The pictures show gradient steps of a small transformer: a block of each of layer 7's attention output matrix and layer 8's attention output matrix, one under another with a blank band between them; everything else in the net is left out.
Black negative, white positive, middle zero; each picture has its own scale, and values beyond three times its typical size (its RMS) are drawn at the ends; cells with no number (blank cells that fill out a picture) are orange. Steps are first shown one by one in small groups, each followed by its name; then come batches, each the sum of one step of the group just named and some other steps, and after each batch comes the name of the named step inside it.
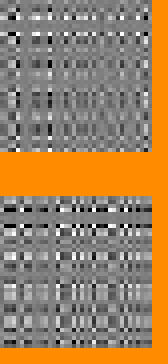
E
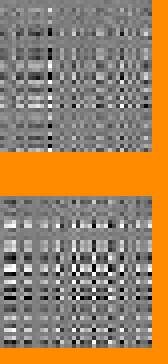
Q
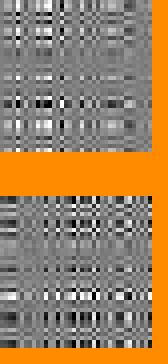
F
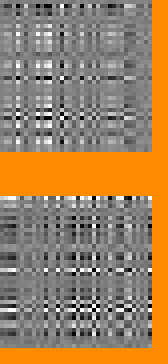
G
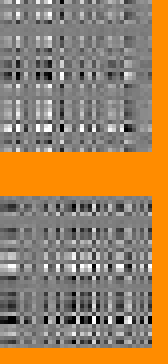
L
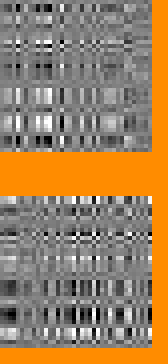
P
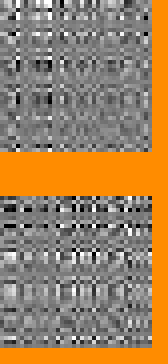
E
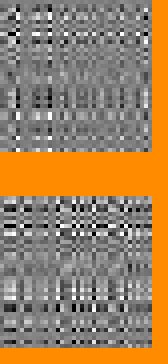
E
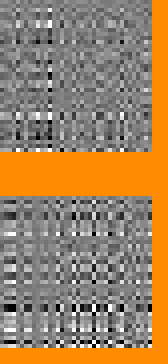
Q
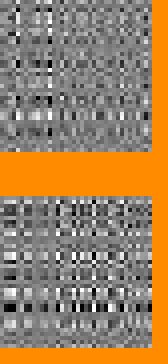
E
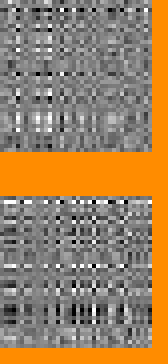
P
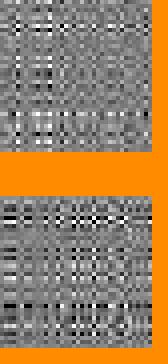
G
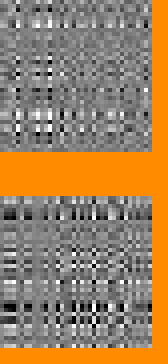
L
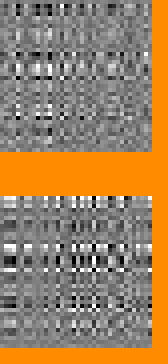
G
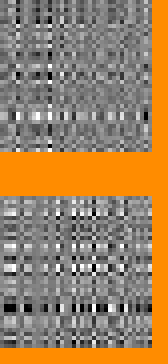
Q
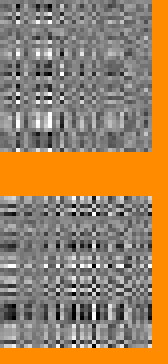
P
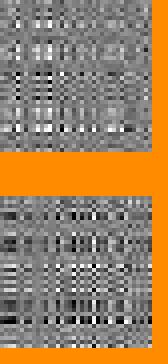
L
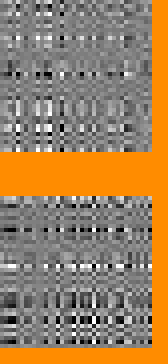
L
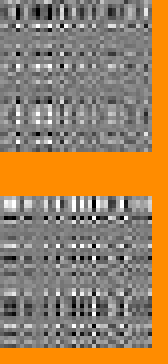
G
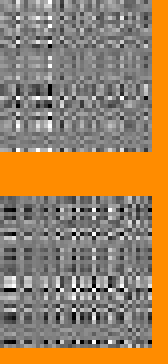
F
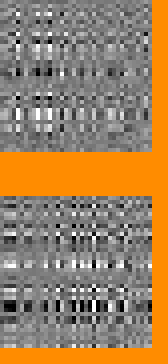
L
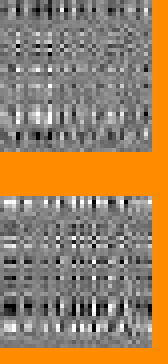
P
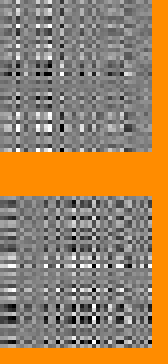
L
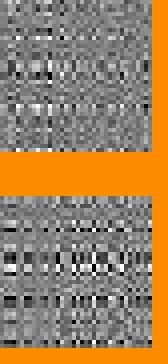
Q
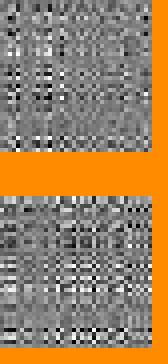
E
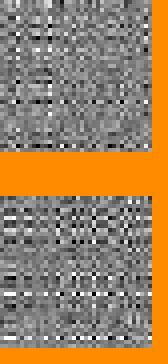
E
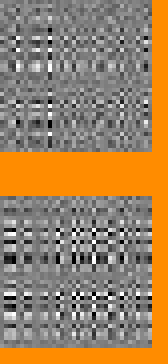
Q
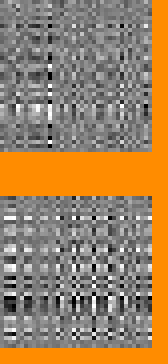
Q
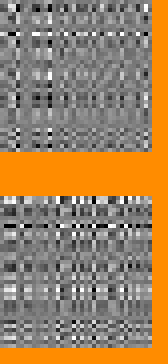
E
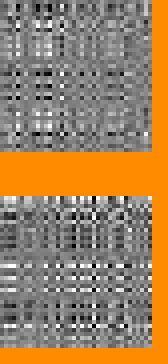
G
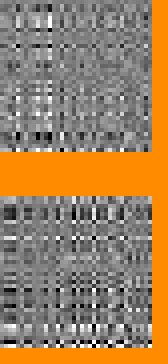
P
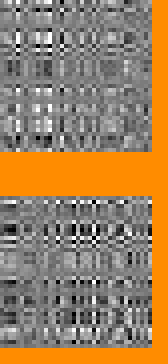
P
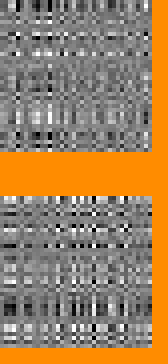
Q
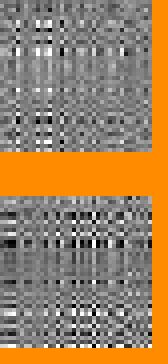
G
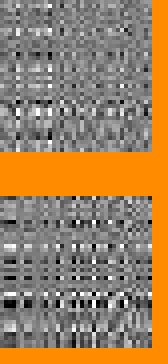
F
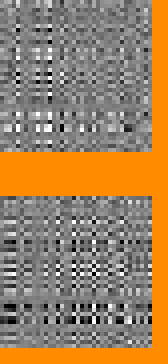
L
